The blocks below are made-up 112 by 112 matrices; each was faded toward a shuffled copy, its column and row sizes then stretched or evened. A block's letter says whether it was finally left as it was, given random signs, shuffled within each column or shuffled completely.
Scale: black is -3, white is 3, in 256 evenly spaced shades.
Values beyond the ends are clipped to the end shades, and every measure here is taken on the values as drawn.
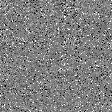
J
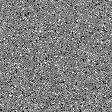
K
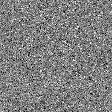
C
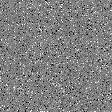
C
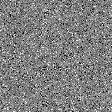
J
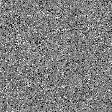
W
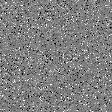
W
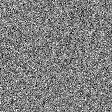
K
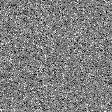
C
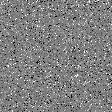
W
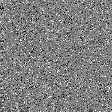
J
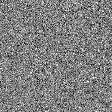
W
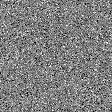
K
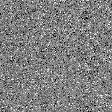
J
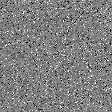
W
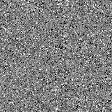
J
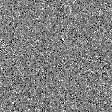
J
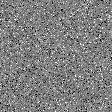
K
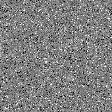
J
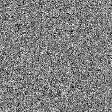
W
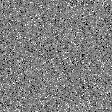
J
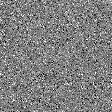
J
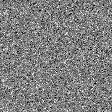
C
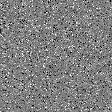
J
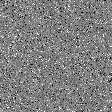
K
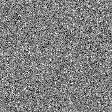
C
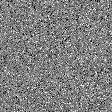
K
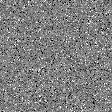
W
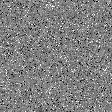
K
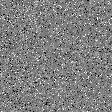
K
